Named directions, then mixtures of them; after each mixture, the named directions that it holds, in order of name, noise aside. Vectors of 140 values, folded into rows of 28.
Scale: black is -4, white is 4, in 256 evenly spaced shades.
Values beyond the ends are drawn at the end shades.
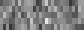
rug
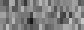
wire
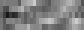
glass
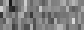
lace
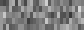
rug, wire.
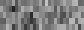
lace, wire.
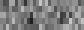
wire.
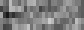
glass, lace.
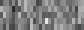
lace, rug.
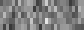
rug.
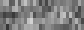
glass, wire.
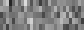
lace, wire.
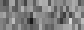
wire.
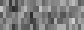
lace, wire.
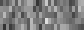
rug.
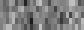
rug, wire.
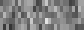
rug.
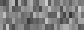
rug, wire.
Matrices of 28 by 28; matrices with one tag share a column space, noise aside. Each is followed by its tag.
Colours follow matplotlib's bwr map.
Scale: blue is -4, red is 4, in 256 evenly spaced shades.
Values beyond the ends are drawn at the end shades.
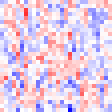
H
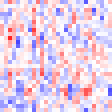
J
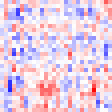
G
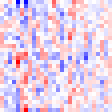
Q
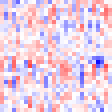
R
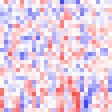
G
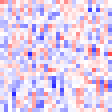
G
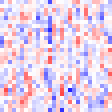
J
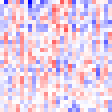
R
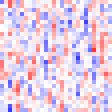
H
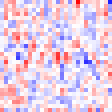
Q
